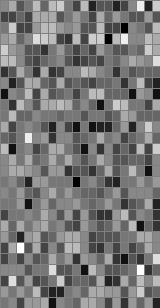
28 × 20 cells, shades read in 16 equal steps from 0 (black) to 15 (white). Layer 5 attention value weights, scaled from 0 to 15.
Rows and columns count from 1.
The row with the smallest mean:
12
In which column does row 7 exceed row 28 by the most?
3
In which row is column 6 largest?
4
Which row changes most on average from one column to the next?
1
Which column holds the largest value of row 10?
15
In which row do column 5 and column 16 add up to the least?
24
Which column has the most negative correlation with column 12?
8
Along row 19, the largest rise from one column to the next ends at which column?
5
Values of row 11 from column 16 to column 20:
10 9 6 6 6
